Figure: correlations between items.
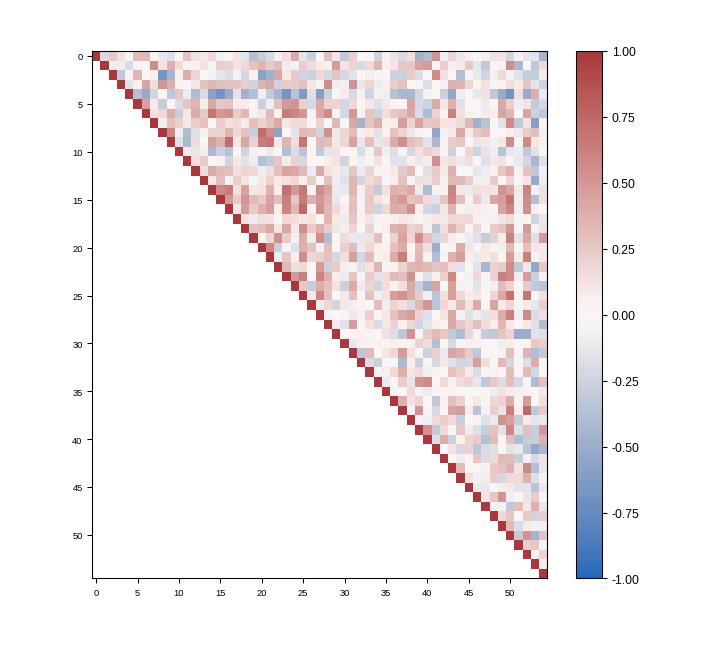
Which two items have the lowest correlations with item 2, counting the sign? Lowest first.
8, 20
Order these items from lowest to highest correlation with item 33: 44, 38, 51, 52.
51, 38, 44, 52
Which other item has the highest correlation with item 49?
23
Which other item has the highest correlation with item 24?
6
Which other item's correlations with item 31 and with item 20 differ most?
41
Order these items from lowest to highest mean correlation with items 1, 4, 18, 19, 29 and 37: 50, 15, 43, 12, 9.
43, 12, 15, 9, 50
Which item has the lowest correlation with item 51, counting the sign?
29
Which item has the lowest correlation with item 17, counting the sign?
53
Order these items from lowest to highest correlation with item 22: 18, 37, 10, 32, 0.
32, 0, 10, 18, 37
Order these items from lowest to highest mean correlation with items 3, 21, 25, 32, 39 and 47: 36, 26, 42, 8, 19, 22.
22, 42, 19, 26, 36, 8
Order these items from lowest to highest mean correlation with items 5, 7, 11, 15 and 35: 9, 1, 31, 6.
9, 1, 31, 6
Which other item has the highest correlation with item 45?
7
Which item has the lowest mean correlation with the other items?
4
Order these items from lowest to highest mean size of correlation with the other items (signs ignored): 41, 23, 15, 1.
1, 41, 23, 15
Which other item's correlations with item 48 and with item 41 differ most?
26
